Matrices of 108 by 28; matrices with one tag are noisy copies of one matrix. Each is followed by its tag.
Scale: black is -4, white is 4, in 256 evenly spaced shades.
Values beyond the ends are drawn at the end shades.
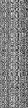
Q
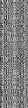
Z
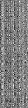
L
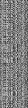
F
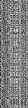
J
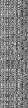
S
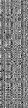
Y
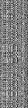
F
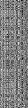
S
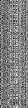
J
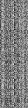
L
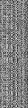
F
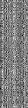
Z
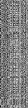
J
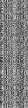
Z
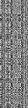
Y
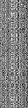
Q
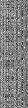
S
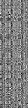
Y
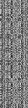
Y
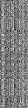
L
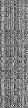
L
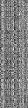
L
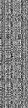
Y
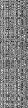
S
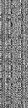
Y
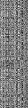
S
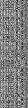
S
